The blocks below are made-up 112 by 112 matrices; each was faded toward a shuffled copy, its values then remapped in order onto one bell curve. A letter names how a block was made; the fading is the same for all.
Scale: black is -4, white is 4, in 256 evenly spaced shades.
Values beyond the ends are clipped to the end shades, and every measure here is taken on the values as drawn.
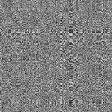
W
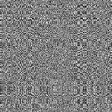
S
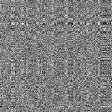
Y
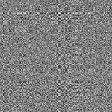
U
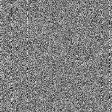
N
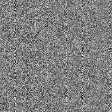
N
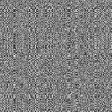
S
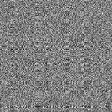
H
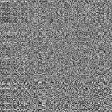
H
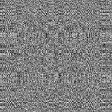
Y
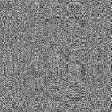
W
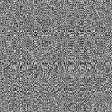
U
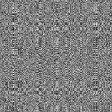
S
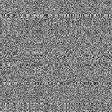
H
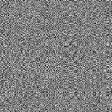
Y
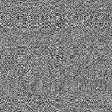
H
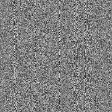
N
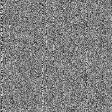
N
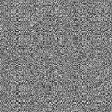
Y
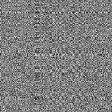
Y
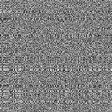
H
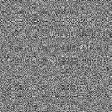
H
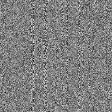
N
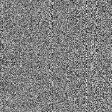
N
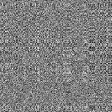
Y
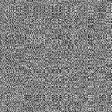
U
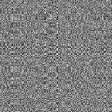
S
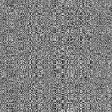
S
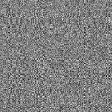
W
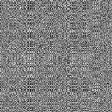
S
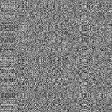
Y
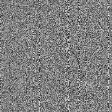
N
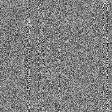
N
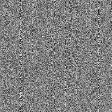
N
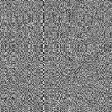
S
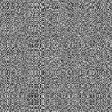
S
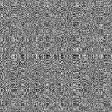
U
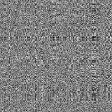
W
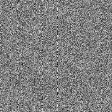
N
